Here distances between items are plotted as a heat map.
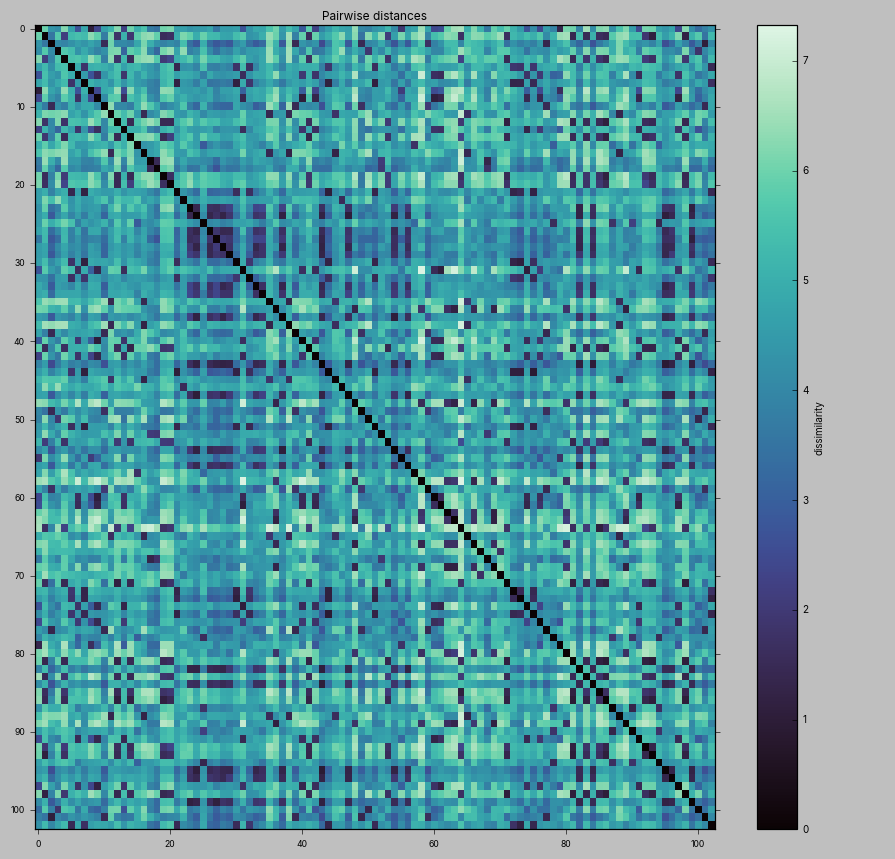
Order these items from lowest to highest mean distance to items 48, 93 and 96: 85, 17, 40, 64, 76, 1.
1, 85, 64, 17, 76, 40
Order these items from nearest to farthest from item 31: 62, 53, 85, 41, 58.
53, 41, 85, 62, 58
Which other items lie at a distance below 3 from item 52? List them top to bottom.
17, 18, 68
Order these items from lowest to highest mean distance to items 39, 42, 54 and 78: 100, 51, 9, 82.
82, 9, 100, 51
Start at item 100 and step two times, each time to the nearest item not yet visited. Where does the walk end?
3
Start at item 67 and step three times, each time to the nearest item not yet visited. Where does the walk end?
46
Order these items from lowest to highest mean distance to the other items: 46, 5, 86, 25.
5, 25, 86, 46
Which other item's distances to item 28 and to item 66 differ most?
58
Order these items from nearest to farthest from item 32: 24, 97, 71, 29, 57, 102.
102, 29, 24, 71, 97, 57
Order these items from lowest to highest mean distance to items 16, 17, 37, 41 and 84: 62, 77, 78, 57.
78, 77, 62, 57
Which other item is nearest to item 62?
69
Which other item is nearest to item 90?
87
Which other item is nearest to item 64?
85
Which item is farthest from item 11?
64
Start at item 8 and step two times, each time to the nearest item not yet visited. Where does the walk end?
79
